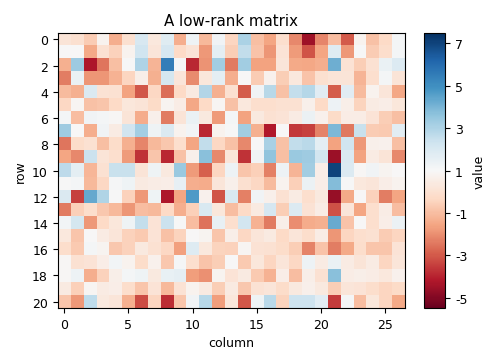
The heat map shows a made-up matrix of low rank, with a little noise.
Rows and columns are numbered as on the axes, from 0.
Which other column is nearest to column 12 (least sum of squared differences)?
1
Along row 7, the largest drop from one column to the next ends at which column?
22
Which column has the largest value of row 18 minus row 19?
21
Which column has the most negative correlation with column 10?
25
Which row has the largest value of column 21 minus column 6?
10
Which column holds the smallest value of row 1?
19
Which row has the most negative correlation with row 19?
2
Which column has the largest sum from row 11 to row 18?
0
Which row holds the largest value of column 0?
7
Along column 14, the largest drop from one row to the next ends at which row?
8
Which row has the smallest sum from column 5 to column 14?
9
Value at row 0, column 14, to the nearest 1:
3
